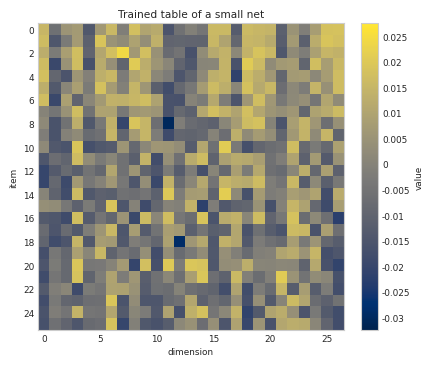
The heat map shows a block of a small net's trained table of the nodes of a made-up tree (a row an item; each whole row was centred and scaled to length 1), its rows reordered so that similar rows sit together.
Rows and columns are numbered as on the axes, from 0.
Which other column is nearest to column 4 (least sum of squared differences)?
1
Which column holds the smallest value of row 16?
26
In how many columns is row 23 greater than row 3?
8
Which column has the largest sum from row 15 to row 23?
22
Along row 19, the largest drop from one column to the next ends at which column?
25
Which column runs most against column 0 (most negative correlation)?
17
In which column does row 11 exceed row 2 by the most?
13
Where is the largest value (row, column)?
2, 7
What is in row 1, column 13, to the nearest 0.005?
-0.01
